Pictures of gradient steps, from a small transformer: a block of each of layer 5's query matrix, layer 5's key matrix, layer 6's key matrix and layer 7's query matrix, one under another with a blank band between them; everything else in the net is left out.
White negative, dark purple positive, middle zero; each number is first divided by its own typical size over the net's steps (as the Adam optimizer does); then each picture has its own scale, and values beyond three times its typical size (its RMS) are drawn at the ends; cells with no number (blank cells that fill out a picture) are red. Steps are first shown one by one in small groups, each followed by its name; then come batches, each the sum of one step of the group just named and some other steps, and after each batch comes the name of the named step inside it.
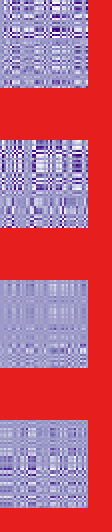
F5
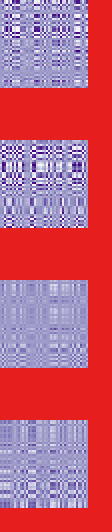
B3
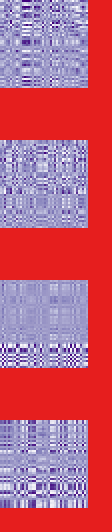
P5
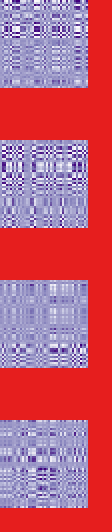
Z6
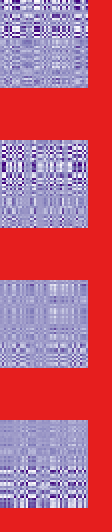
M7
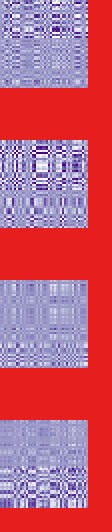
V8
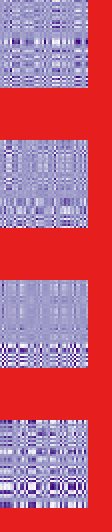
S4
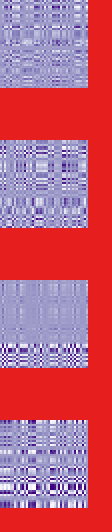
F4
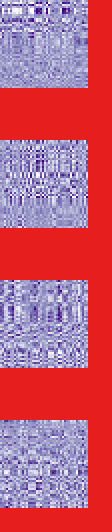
S4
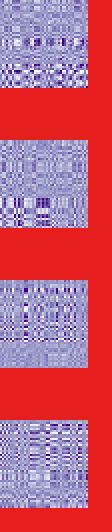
M7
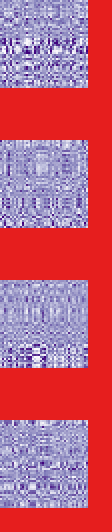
F4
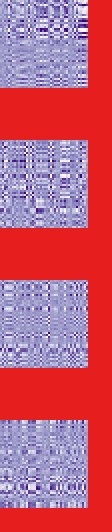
F4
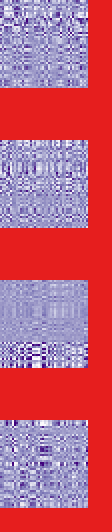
M7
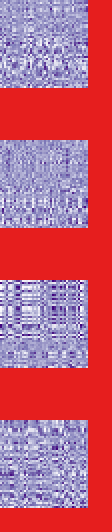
F5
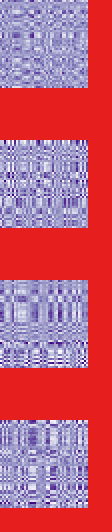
F4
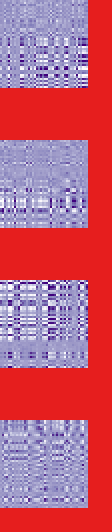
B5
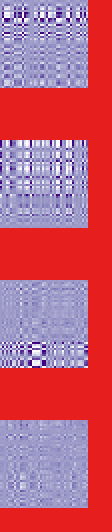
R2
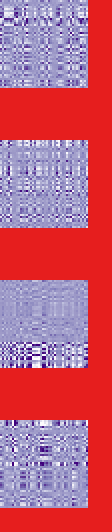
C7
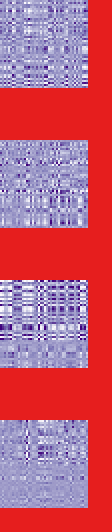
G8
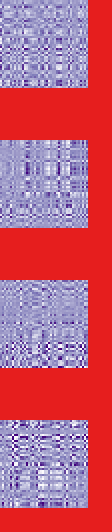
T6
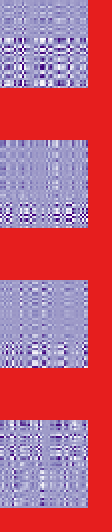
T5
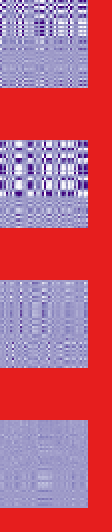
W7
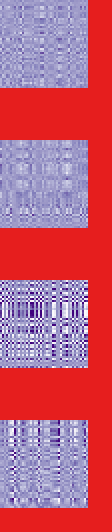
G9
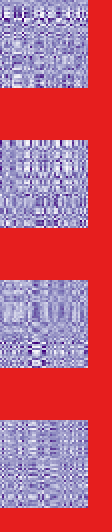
R2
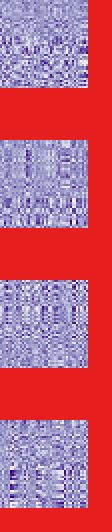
T6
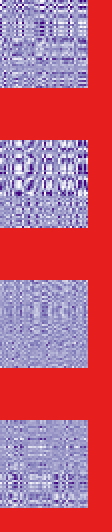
W7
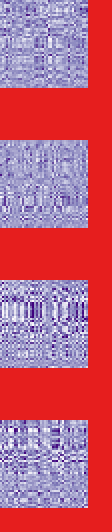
G9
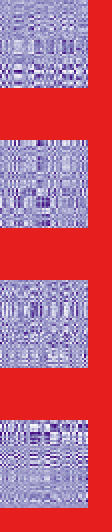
G9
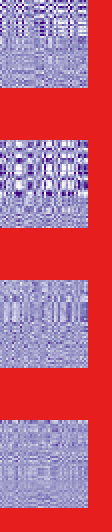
W7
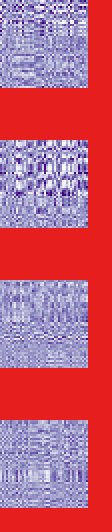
W7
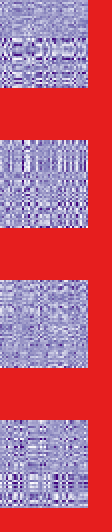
G8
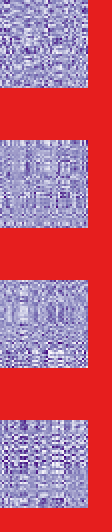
T6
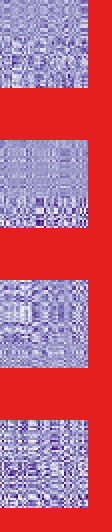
T5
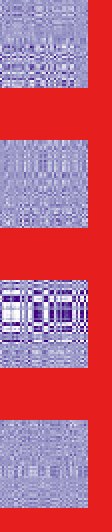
T5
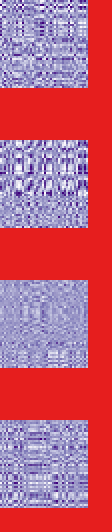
W7
